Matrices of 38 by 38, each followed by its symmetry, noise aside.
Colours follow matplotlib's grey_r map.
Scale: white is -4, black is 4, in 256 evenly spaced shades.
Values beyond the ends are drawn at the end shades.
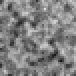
symmetric across the other diagonal.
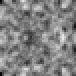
mirrored top to bottom.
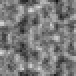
mirrored top to bottom.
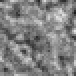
symmetric across the other diagonal.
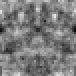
mirrored left to right.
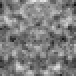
mirrored left to right.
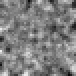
antisymmetric.
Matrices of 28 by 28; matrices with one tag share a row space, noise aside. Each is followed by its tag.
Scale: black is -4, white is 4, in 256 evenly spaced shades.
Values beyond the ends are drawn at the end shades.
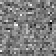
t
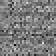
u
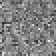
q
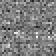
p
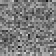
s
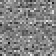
t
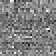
u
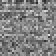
q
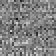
u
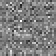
u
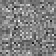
u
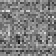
p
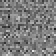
p
